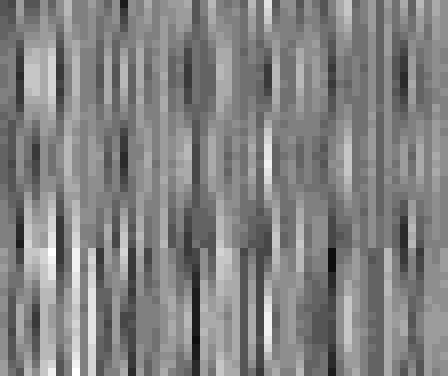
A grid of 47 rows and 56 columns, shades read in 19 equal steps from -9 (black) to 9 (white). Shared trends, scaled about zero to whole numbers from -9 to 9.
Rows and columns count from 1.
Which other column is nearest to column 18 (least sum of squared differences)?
21
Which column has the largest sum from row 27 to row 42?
10
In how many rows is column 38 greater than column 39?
31
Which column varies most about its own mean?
34
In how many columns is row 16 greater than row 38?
19
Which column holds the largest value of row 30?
7
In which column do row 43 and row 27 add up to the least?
25
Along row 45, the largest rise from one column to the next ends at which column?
26
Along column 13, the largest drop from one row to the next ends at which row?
32
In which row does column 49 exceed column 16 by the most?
1
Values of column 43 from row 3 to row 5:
2 2 1
